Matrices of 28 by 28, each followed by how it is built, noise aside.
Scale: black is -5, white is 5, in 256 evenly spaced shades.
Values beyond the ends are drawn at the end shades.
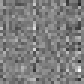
low rank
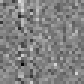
uneven columns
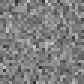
noise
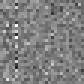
uneven columns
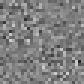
block diagonal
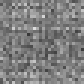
blocks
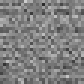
blocks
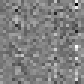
uneven columns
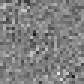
block diagonal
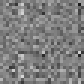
low rank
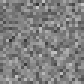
noise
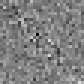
banded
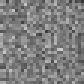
blocks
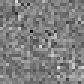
block diagonal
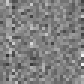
uneven columns
